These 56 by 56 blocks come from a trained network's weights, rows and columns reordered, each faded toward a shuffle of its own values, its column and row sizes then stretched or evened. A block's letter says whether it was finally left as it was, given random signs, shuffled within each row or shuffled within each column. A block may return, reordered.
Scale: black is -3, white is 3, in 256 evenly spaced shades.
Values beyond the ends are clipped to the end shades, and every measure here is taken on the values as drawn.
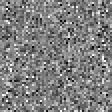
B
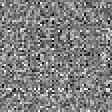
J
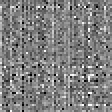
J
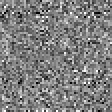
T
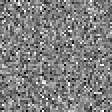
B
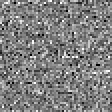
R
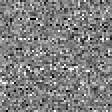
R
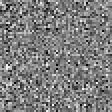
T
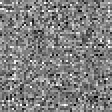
R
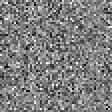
T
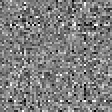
T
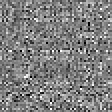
J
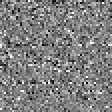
R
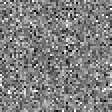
B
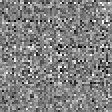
T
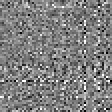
J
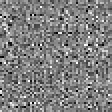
J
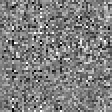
T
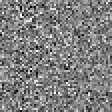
B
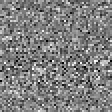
R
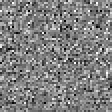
T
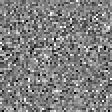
R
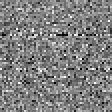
R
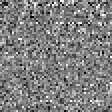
R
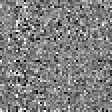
T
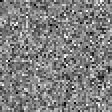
B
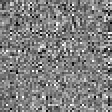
J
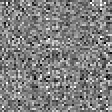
J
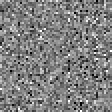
B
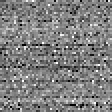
R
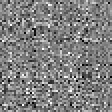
J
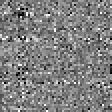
T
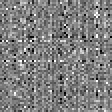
J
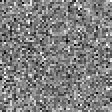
B
